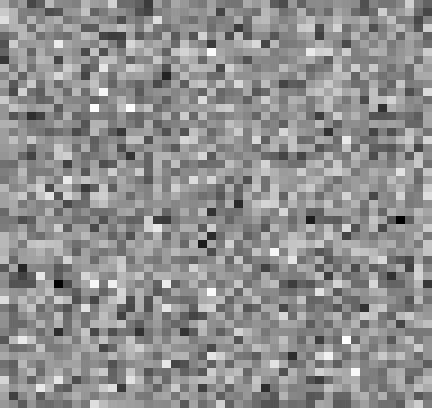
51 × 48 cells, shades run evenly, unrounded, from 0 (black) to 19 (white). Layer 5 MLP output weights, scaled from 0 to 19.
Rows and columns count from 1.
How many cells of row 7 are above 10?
39
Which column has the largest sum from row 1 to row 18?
38
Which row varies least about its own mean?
16
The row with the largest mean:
7
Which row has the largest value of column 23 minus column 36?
5
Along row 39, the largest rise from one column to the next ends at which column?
42
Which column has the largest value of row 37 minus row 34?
36
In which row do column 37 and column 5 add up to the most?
49
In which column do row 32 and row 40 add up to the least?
14
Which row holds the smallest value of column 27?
26
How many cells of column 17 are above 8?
41
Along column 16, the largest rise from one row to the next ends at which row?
6
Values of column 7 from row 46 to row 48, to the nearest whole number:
11 13 17
